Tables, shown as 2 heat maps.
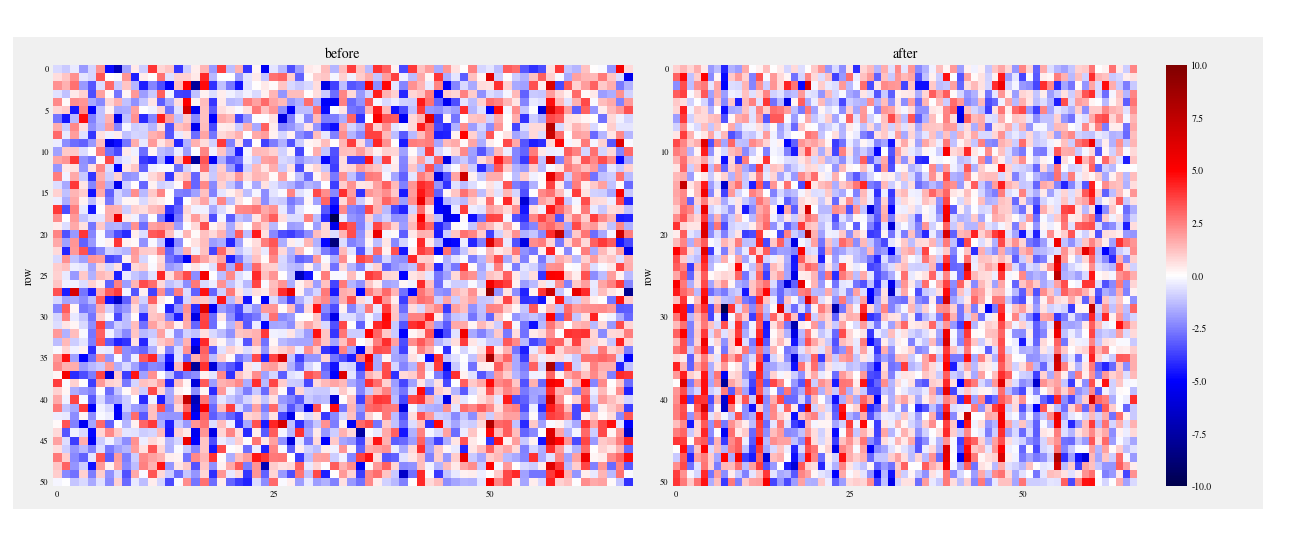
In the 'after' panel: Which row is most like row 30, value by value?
14
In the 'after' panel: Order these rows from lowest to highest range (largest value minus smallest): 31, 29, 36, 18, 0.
0, 18, 36, 31, 29
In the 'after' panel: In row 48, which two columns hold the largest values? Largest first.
55, 39
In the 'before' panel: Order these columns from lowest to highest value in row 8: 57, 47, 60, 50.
60, 50, 47, 57
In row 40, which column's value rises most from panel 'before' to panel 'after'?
12
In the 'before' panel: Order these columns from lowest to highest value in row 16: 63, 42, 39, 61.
63, 39, 61, 42
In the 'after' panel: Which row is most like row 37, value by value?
12
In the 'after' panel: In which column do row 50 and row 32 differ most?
13
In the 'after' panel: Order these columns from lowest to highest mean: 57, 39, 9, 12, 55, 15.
57, 15, 9, 55, 12, 39
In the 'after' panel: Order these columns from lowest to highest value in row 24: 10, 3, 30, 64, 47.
30, 10, 3, 64, 47
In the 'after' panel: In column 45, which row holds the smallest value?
29
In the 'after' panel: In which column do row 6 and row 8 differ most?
41
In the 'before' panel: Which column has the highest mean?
57
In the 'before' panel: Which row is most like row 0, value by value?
28
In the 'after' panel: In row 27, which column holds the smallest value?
31
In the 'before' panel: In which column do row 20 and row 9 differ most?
3
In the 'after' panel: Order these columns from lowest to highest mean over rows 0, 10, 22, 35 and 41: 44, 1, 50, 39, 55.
50, 44, 55, 1, 39
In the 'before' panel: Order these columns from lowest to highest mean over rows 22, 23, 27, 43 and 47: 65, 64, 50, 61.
65, 64, 61, 50
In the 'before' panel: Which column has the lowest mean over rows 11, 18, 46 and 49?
18
